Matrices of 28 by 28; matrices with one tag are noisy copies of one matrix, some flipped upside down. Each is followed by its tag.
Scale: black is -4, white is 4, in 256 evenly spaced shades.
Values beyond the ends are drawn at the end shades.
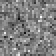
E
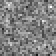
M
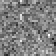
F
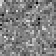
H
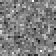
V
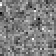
H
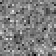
V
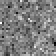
F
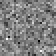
V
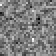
H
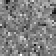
F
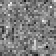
M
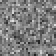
V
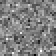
V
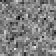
E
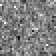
E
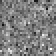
M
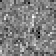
H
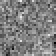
F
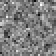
V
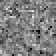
H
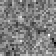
F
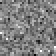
V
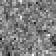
F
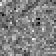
H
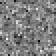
V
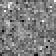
M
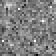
M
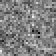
H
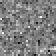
V
